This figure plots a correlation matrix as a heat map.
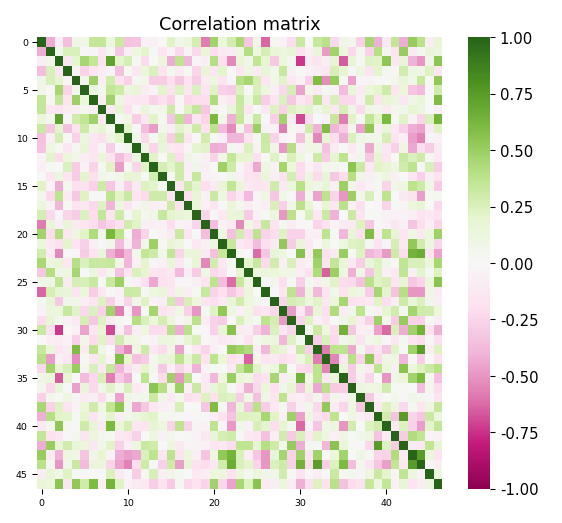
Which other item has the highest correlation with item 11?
29
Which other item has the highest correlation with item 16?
36
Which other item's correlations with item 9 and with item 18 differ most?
22
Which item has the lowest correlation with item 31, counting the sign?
28
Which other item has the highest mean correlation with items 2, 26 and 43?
8
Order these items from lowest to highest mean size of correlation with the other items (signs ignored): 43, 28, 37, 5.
37, 5, 28, 43
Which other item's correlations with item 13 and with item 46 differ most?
25
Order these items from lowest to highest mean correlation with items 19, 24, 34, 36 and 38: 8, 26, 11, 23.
11, 23, 26, 8
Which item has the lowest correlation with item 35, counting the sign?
2
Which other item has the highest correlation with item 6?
46
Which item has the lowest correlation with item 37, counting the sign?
9
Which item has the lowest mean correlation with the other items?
19
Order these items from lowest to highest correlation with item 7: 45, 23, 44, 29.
45, 44, 29, 23
